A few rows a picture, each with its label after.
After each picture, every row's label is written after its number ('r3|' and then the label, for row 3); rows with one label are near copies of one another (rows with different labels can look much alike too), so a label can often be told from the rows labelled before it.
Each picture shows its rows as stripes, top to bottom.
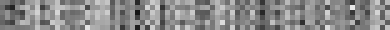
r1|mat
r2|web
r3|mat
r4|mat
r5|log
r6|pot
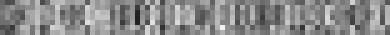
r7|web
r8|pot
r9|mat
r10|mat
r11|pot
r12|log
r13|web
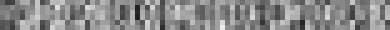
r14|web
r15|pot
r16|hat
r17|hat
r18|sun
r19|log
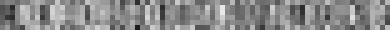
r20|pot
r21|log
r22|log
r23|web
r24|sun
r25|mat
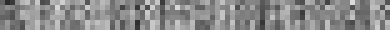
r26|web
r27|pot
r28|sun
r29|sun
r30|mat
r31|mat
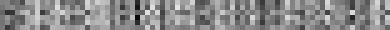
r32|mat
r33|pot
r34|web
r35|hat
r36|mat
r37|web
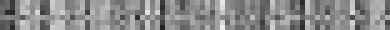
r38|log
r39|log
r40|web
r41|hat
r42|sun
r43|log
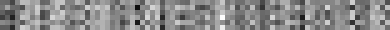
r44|sun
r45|mat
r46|web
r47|log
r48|hat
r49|log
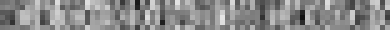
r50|pot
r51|mat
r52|sun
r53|sun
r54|log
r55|pot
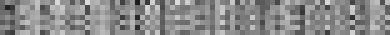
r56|pot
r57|web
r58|sun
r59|hat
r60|sun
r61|hat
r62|web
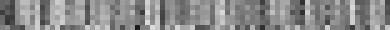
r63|sun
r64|web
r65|sun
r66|web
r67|web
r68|mat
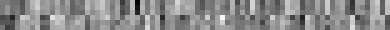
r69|hat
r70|hat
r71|hat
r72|log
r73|sun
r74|web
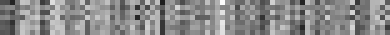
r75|log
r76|pot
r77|log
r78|mat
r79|log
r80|sun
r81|log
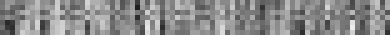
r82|pot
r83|mat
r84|sun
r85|mat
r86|web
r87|web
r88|sun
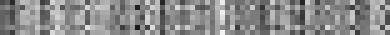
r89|log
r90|mat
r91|log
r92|sun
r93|sun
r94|pot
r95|log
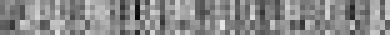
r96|pot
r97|hat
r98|mat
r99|hat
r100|log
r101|log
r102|pot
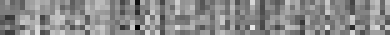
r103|hat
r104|mat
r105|pot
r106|web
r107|sun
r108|hat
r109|web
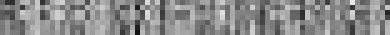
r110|web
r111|hat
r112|sun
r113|sun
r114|mat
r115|hat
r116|hat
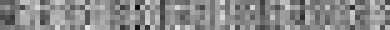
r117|sun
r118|hat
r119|sun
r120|log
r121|web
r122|pot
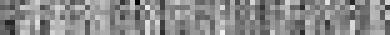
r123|hat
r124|sun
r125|pot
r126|mat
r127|web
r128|web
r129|log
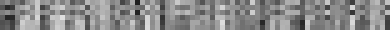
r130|hat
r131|web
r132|hat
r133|web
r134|sun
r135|sun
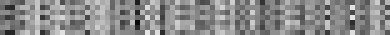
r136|mat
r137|web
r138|hat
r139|web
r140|hat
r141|mat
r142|web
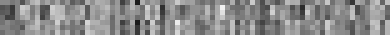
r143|hat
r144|log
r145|log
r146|web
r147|pot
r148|mat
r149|pot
